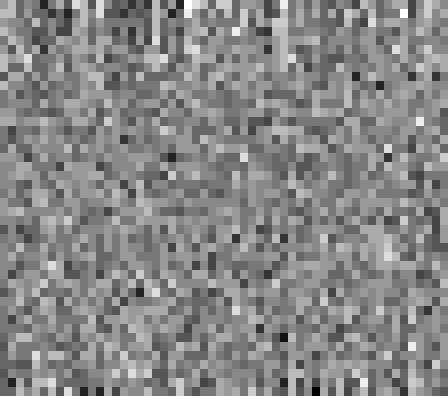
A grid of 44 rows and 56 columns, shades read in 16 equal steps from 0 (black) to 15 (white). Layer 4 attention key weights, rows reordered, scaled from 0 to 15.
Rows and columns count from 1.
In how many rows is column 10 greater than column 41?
21
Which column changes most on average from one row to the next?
22
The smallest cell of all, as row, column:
44, 40
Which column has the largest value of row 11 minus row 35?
54
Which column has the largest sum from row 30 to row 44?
52
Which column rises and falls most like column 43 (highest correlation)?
46
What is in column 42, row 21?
7
